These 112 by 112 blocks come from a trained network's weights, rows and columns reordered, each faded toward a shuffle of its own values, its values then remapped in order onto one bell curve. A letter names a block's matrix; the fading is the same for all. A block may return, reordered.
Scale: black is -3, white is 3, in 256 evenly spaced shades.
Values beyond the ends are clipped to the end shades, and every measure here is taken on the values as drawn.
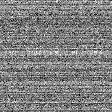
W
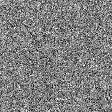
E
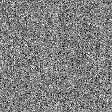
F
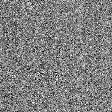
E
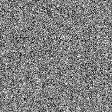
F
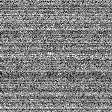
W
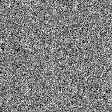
F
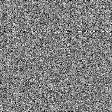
E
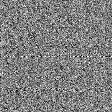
E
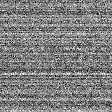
W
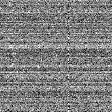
W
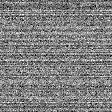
W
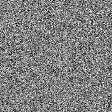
E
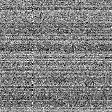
W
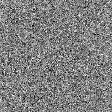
E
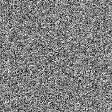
E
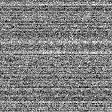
W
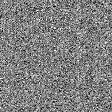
F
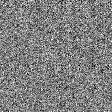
F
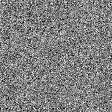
F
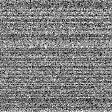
W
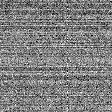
W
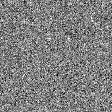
F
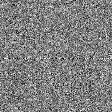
E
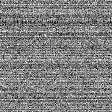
W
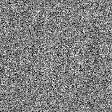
F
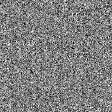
F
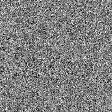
F
